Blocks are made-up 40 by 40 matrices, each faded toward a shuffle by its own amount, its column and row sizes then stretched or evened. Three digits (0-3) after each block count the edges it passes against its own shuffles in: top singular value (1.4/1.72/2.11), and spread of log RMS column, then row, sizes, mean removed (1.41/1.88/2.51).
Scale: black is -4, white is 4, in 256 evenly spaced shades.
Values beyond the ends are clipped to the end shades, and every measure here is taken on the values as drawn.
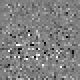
0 1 2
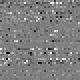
0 0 3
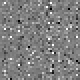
0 2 0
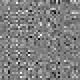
2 2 1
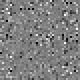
0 2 1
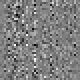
1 3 0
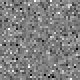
0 0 0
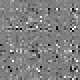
2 2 2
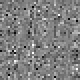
1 2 1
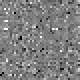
1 0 1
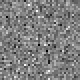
0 1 0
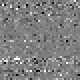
0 0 3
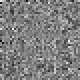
1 1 1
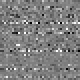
1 0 3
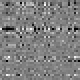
3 1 3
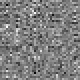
2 2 0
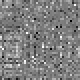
2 0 1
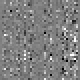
1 3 1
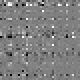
2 2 3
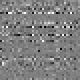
3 0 3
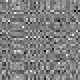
3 0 2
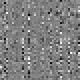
2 3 1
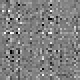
2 2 1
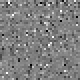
0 1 1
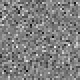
0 0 0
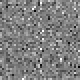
1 1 0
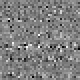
0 1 3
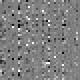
1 3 0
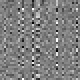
3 3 0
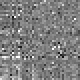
2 1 1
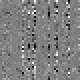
1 3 0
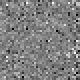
2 1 1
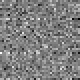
2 0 2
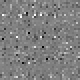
0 1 2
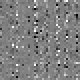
0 3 0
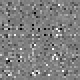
1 1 2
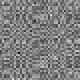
3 1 0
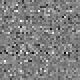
0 0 2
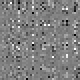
2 3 2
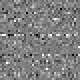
2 0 2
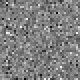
0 1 1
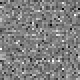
0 0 0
